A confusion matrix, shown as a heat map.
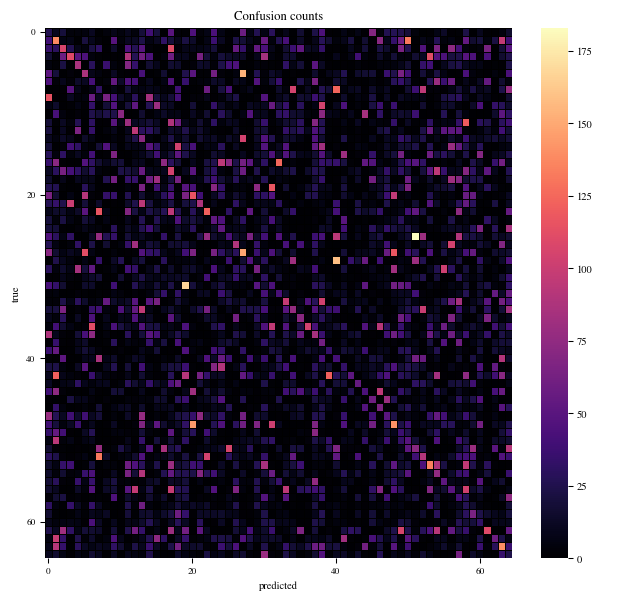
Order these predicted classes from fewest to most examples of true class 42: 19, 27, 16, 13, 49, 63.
16, 13, 49, 27, 63, 19
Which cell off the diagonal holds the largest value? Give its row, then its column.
25, 51
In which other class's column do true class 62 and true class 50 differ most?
41
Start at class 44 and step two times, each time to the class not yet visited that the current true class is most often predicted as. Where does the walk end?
63
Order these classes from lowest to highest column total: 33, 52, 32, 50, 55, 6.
32, 55, 52, 33, 6, 50
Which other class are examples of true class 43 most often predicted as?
18
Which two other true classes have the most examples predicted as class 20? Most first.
48, 44
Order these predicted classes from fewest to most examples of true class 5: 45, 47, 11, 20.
11, 45, 47, 20
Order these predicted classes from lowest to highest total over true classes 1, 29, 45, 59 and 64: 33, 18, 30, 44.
44, 33, 18, 30
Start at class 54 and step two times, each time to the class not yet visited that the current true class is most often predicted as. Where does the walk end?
27
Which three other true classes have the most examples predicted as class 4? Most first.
29, 12, 3
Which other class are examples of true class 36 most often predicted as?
6
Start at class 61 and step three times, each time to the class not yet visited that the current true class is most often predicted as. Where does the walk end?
0
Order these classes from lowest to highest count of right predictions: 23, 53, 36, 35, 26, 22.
23, 35, 26, 36, 22, 53
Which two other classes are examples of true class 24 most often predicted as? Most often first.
64, 60
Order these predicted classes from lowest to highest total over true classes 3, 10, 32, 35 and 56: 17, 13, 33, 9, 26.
9, 13, 26, 33, 17
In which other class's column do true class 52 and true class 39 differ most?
7
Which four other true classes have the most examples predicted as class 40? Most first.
28, 7, 25, 51
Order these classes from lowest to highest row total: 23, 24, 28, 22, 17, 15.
23, 24, 28, 15, 22, 17
